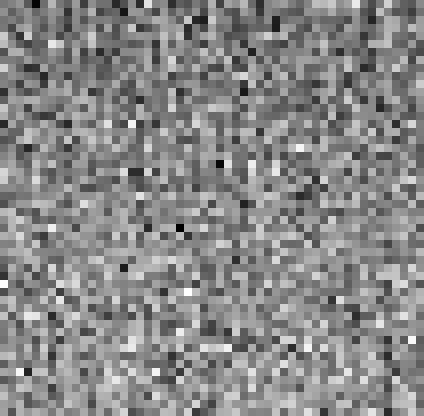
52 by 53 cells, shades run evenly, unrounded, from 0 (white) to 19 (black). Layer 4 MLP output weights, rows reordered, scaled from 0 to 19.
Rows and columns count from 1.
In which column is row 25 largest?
38
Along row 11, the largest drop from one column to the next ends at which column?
32
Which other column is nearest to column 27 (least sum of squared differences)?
21
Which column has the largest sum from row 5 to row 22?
20
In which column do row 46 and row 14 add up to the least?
14
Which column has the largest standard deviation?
1
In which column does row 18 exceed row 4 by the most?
50
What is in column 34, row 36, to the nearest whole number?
3
